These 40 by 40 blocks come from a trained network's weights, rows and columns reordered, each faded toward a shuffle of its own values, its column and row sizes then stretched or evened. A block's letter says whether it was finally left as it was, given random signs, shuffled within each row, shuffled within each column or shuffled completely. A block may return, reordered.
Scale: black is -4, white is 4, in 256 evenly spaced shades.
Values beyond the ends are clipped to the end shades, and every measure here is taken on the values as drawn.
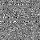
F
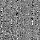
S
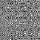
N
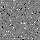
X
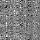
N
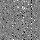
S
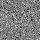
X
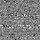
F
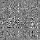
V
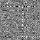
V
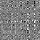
N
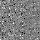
S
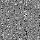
S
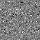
F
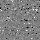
F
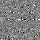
F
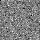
X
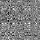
N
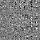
V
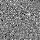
F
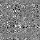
V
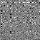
V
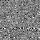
F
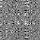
N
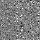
S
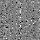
S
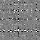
N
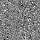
S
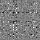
V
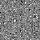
S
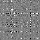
V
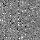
S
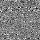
F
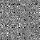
V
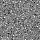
X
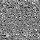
F
